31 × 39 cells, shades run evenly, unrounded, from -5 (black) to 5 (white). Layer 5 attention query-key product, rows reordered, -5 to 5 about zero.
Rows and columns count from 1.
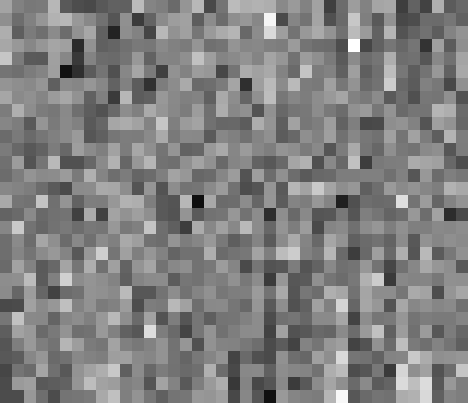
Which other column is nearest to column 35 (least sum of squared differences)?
10
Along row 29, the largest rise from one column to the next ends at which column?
34
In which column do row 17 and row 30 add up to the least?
23
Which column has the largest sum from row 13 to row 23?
36
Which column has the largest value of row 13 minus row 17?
30
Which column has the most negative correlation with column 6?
26
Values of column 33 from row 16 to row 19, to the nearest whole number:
-1 -1 0 -1
